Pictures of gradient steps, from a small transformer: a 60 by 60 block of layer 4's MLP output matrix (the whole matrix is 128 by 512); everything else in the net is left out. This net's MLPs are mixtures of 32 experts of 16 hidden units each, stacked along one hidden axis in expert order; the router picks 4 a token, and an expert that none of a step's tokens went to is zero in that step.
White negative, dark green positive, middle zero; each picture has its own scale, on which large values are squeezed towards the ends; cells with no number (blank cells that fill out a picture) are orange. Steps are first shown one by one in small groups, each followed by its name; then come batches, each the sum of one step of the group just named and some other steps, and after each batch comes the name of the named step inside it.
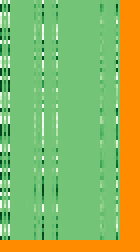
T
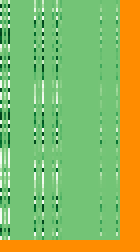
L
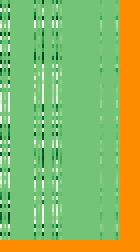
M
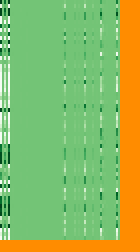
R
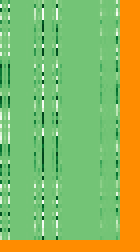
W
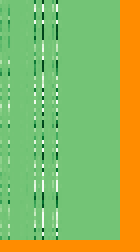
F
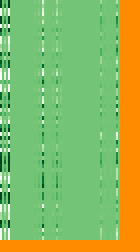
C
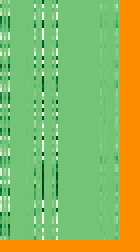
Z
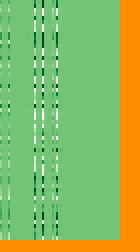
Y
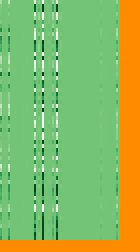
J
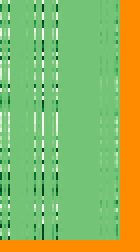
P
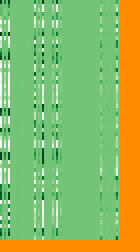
M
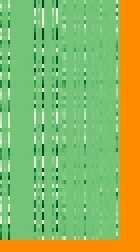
Y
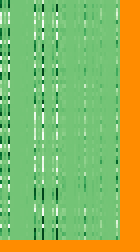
J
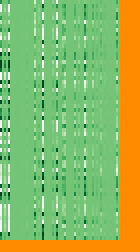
C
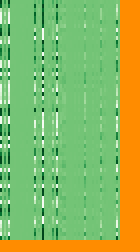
T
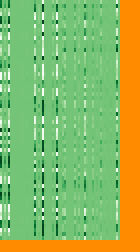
C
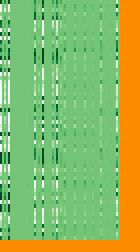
M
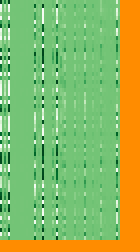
W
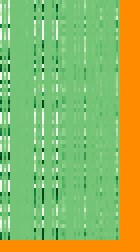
P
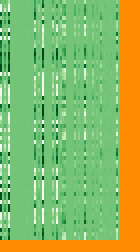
M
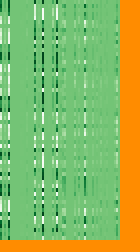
P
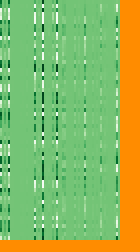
Z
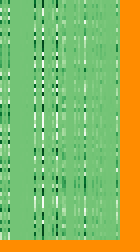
Y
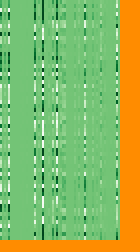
M
